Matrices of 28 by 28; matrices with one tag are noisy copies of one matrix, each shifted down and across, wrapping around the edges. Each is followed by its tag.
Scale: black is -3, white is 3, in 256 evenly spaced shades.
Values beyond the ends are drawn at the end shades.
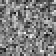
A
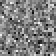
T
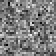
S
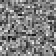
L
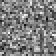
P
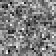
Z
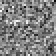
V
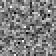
T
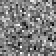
T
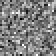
V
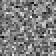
L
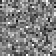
L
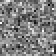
Z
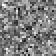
Z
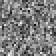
A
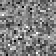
P
